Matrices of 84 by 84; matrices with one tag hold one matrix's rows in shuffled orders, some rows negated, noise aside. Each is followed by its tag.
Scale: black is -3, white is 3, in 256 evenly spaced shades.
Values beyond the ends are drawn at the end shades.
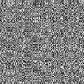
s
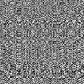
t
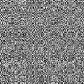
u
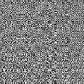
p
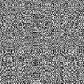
s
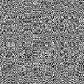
s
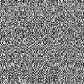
u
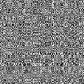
s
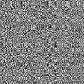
p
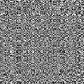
t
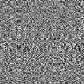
t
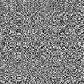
t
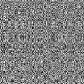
u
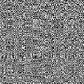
s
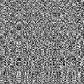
t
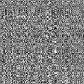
p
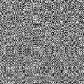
s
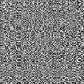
t
